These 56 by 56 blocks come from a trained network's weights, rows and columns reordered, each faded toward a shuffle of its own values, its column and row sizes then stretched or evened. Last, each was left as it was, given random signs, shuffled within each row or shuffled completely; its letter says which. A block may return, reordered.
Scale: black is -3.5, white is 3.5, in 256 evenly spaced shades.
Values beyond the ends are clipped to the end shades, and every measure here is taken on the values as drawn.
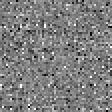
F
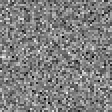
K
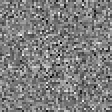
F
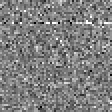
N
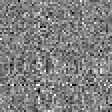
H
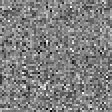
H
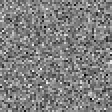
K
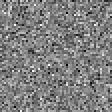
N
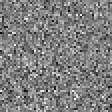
F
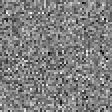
H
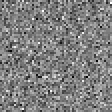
N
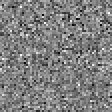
N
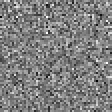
F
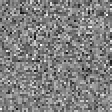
F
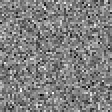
K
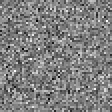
N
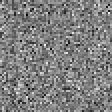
F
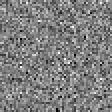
H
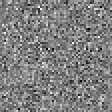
H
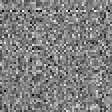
H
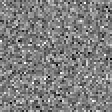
N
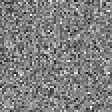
H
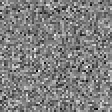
N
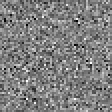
F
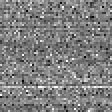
N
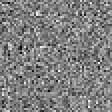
H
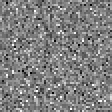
K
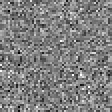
H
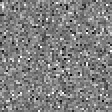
K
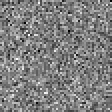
K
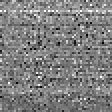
H
